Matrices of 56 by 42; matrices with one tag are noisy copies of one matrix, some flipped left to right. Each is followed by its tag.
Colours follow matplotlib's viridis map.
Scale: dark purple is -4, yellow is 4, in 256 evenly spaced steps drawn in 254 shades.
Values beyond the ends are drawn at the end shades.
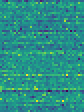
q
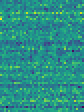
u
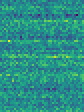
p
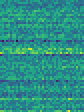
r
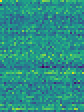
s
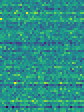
u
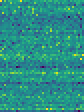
s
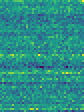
s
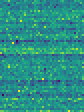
r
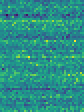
p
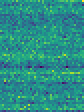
s
